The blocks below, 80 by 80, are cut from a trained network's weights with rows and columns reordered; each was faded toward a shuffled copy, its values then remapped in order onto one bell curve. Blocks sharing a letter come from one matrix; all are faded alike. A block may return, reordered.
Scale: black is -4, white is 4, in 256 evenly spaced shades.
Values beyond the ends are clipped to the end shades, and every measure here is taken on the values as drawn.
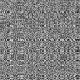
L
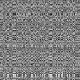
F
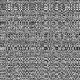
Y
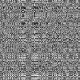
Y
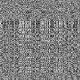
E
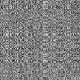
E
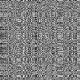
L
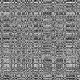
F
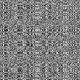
L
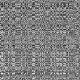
F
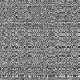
Y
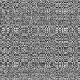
F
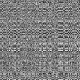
F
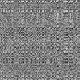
Y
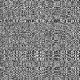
E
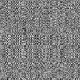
E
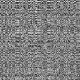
Y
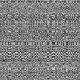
Y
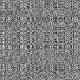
L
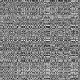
Y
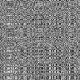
L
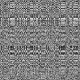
F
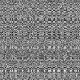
F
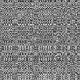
F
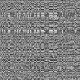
F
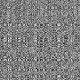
L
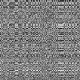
F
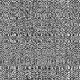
L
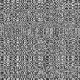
L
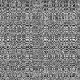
F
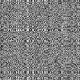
L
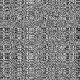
L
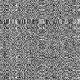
L
